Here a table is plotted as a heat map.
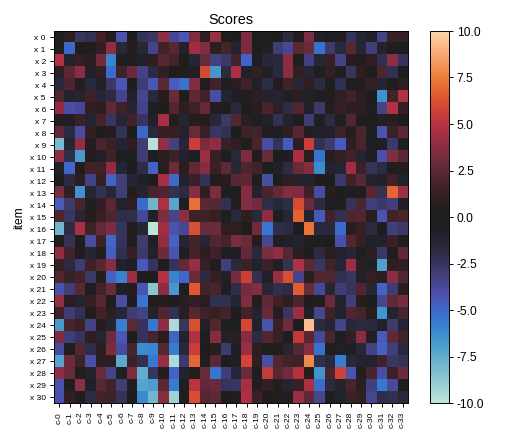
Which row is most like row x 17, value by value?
x 12
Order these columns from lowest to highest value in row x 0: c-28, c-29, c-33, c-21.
c-28, c-29, c-21, c-33
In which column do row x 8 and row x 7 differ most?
c-2
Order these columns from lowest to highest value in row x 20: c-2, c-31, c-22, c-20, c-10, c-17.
c-20, c-31, c-2, c-17, c-10, c-22
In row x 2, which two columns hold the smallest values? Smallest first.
c-5, c-18
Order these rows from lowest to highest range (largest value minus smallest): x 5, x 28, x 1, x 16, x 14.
x 1, x 5, x 28, x 14, x 16
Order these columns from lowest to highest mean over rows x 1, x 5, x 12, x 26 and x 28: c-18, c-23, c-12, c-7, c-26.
c-12, c-26, c-7, c-23, c-18
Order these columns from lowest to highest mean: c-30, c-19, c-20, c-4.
c-30, c-20, c-19, c-4
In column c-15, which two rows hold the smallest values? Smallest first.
x 3, x 28
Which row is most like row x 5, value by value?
x 8
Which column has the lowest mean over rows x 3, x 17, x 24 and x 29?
c-11
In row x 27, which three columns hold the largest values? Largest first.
c-24, c-13, c-18
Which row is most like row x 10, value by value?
x 6
